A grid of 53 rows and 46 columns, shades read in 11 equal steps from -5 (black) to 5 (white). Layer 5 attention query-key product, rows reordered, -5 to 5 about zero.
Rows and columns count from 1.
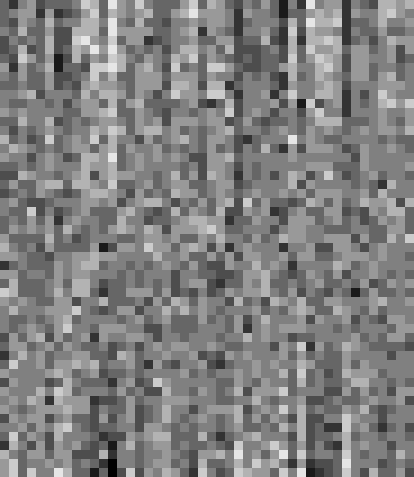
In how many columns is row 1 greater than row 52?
22
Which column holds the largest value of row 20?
37
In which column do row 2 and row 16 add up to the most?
11
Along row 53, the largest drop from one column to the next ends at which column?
35
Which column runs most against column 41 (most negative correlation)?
4
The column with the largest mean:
10
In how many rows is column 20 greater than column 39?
27
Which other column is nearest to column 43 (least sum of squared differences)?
16
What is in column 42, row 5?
-2
